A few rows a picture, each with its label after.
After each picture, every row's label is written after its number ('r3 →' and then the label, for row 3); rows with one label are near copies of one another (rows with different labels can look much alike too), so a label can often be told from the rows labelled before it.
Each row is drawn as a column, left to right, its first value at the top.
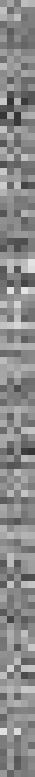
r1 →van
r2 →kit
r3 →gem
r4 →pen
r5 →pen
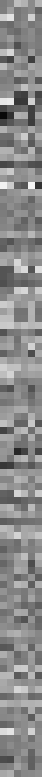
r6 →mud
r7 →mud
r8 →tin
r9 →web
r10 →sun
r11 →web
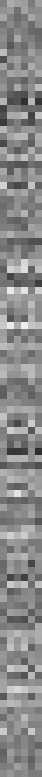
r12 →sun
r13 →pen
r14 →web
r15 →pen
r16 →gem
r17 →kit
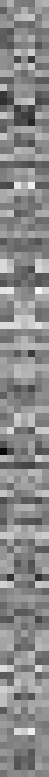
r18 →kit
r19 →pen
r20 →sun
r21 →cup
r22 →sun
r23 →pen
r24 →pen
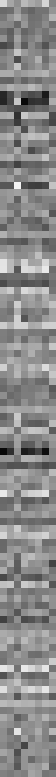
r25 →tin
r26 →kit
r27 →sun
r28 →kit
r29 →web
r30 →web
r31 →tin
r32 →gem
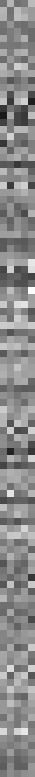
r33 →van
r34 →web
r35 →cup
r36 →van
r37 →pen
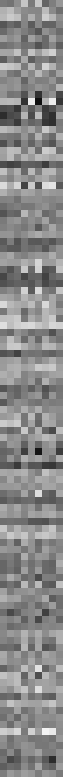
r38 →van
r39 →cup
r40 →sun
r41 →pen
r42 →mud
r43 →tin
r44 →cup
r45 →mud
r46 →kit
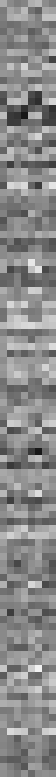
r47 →web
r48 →cup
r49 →gem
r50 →van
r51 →kit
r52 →web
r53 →cup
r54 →sun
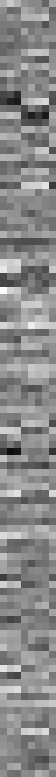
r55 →pen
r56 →tin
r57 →tin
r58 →cup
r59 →gem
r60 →mud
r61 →mud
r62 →web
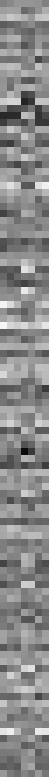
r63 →gem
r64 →van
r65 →van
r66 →kit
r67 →kit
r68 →sun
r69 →gem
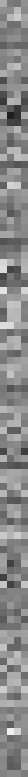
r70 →pen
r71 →gem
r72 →cup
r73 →kit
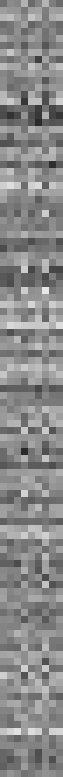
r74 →van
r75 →mud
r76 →gem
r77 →tin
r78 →van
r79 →sun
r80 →pen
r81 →cup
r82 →van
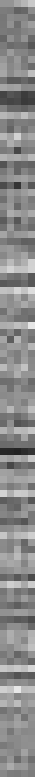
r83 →web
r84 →kit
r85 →web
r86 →tin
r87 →pen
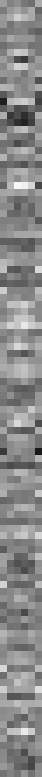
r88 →kit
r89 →gem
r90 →sun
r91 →sun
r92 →gem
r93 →web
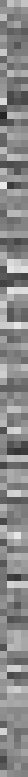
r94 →mud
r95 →pen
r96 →pen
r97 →pen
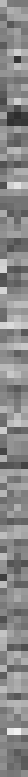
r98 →pen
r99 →gem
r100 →sun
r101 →gem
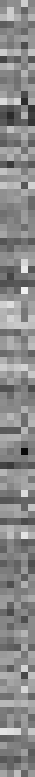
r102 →mud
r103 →cup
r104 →mud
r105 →tin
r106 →sun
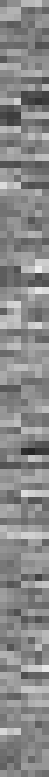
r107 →van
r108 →cup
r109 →cup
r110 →tin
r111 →web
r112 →pen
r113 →kit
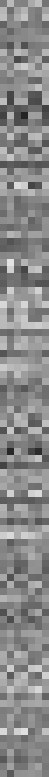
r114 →cup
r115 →tin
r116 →sun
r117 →cup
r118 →web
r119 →web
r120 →van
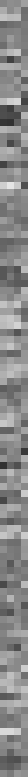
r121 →cup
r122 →sun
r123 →mud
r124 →web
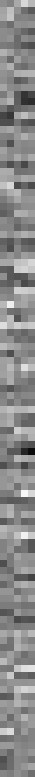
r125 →gem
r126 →van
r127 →pen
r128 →tin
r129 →tin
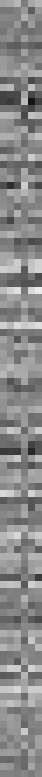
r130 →web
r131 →web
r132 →pen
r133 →van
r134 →kit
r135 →pen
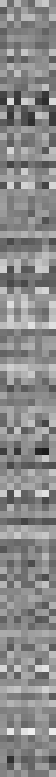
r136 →tin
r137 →mud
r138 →tin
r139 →mud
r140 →gem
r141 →tin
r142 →web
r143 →mud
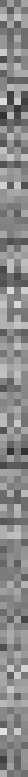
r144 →mud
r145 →kit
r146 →van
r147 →kit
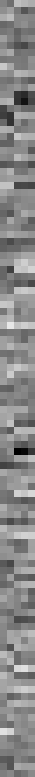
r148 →van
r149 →gem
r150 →tin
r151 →tin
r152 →web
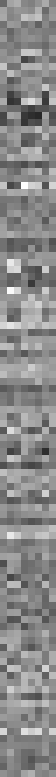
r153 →gem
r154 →pen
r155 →pen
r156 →sun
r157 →mud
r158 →cup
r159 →web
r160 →van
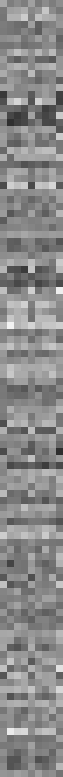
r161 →web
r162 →gem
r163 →mud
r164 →cup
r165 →pen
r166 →mud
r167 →cup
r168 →sun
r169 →kit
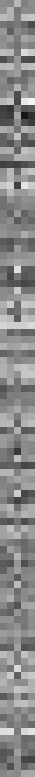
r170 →sun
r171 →van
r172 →web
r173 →mud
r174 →mud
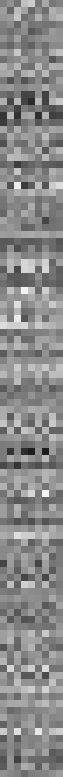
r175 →gem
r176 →kit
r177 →cup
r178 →pen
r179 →tin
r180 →gem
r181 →web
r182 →sun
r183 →mud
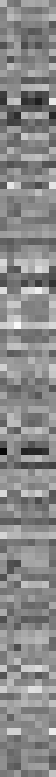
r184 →tin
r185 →sun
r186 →gem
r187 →kit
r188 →kit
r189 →kit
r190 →kit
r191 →mud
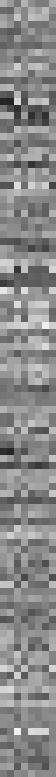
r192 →kit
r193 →kit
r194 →van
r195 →pen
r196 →cup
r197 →cup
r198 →gem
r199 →pen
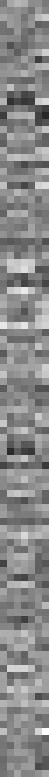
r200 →gem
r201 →kit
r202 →pen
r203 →pen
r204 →kit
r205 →sun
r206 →mud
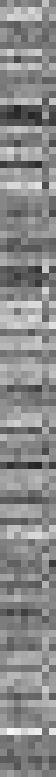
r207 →cup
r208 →cup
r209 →van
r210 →cup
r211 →cup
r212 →cup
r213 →pen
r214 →gem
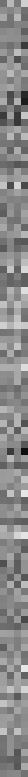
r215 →gem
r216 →web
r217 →sun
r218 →tin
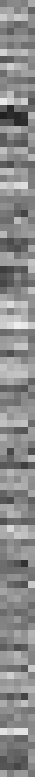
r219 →mud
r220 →van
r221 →gem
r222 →gem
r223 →kit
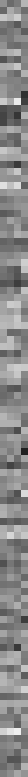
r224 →sun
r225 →cup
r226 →mud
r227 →tin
